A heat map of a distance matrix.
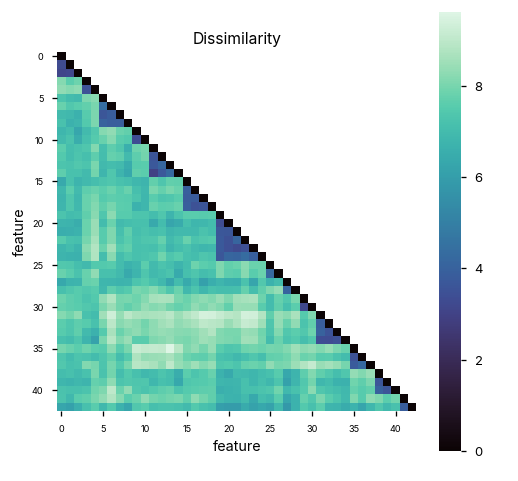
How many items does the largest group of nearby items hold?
6
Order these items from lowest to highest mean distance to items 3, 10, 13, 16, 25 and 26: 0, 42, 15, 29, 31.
15, 42, 0, 29, 31
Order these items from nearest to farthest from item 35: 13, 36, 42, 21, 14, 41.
36, 42, 21, 41, 14, 13
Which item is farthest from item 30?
37
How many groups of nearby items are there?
14
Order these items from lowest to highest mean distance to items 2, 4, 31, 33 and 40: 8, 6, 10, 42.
42, 10, 8, 6
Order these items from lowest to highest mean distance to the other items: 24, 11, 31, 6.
24, 11, 6, 31
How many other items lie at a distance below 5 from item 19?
5
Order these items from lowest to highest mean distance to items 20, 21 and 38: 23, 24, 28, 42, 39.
23, 24, 39, 42, 28
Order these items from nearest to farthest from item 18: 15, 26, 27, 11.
15, 27, 26, 11
